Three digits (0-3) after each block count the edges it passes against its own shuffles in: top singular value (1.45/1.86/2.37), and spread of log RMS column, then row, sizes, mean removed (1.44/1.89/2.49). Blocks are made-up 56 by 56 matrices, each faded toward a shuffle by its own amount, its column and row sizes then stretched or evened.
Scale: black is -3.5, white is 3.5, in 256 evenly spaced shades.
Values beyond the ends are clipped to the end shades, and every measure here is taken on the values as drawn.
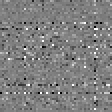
0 1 3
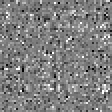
1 1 1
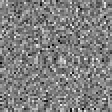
2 0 0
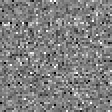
1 0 1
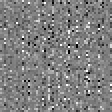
1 3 1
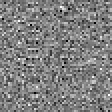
2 1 0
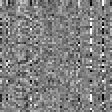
3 3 1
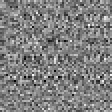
2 0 2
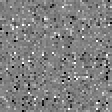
0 1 1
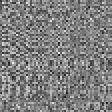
3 2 1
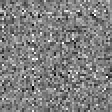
0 1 1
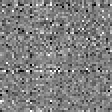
2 1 2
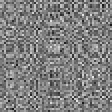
3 2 1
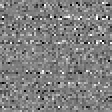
0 0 3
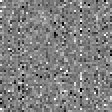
0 3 0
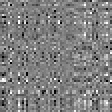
3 3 3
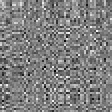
3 2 0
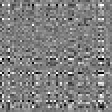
3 3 3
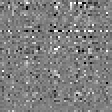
2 2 3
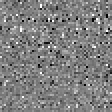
0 1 2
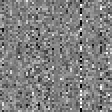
1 3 0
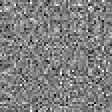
2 1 0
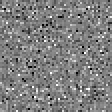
0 0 1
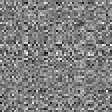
3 2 3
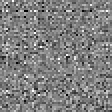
2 1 2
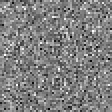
1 0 0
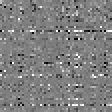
2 2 3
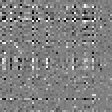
3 3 3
